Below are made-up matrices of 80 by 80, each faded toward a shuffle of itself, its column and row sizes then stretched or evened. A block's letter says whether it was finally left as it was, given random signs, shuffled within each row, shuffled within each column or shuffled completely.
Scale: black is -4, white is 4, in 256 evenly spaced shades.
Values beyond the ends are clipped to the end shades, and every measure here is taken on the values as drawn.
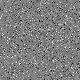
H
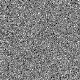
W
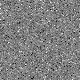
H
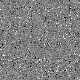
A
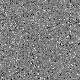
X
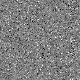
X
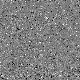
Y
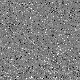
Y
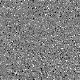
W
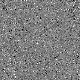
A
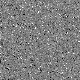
X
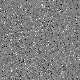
X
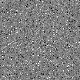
W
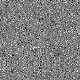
W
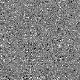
W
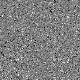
A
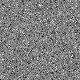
X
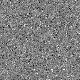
Y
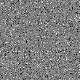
A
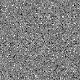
W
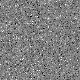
X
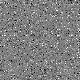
W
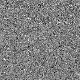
A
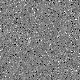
X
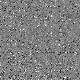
A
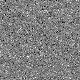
Y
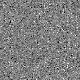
W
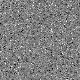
X
